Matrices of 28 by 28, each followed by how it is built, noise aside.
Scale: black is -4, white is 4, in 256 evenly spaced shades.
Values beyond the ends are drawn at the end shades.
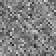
Toeplitz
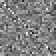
diagonal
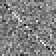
diagonal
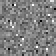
sparse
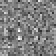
low rank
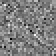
diagonal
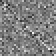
diagonal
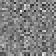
low rank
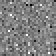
sparse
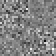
block diagonal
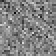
Toeplitz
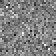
diagonal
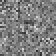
block diagonal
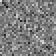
diagonal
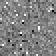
sparse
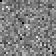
diagonal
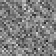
Toeplitz
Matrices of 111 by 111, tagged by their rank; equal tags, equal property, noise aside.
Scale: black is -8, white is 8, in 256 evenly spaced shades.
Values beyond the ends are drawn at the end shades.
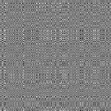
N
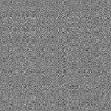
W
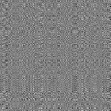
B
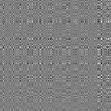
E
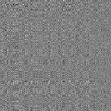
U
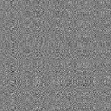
U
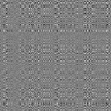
E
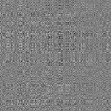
U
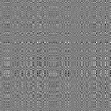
E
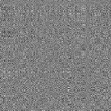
W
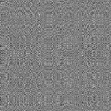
U
